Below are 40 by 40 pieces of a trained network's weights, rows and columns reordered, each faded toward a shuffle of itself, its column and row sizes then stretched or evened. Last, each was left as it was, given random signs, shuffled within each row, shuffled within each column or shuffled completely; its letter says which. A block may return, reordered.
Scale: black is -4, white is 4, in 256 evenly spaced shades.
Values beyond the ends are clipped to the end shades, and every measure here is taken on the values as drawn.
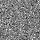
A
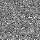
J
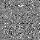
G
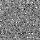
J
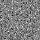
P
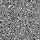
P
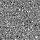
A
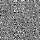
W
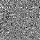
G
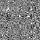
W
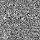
G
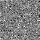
J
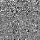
G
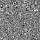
J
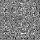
W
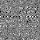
G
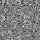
W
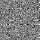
G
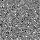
A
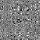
W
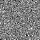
J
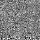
G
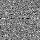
J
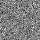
A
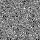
J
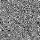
G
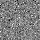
A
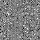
P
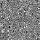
P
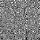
W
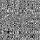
W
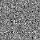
G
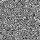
J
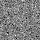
A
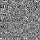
W
